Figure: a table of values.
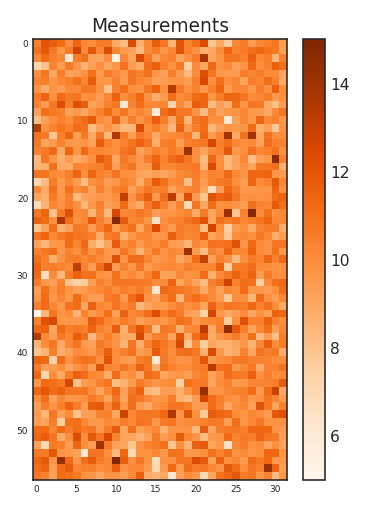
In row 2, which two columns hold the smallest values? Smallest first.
10, 4
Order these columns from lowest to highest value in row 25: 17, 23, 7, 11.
11, 23, 7, 17
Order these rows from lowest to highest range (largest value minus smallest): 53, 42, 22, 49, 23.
49, 42, 53, 22, 23
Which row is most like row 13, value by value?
42
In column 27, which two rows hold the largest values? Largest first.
22, 12
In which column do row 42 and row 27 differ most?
19
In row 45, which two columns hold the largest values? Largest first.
21, 30
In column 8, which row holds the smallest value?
26
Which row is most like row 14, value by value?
27
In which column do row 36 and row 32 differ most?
15
